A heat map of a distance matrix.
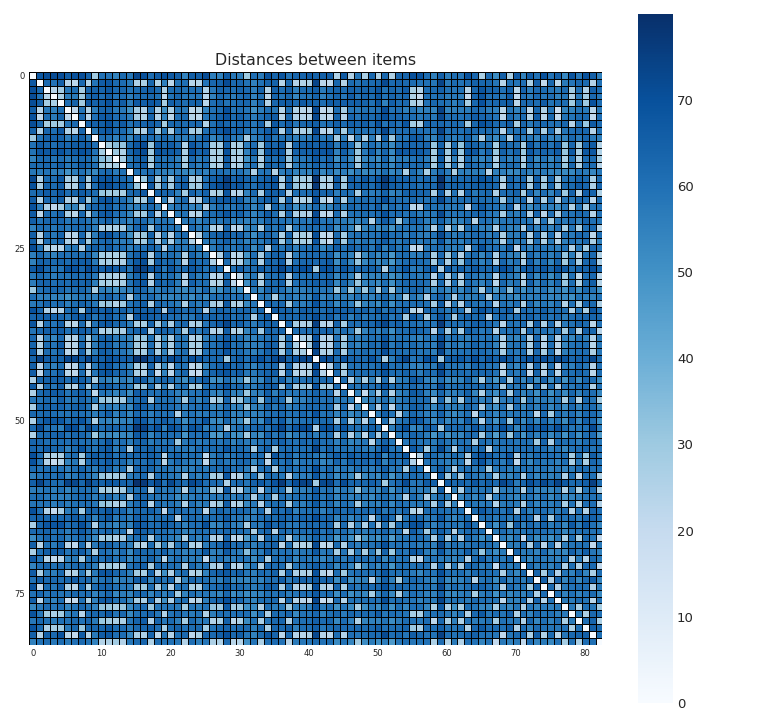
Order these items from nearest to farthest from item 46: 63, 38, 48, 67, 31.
48, 31, 67, 38, 63
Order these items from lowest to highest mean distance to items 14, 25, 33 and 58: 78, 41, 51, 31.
78, 31, 51, 41
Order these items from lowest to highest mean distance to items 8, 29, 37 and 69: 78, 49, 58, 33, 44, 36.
58, 33, 44, 36, 49, 78
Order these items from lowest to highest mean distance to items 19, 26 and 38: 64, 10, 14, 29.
29, 10, 14, 64
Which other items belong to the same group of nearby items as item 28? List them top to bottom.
41, 51, 59
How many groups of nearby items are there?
7
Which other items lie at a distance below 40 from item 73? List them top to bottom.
21, 49, 53, 64, 75
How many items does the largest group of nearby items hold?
22
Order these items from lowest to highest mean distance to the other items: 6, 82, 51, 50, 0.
82, 6, 50, 0, 51
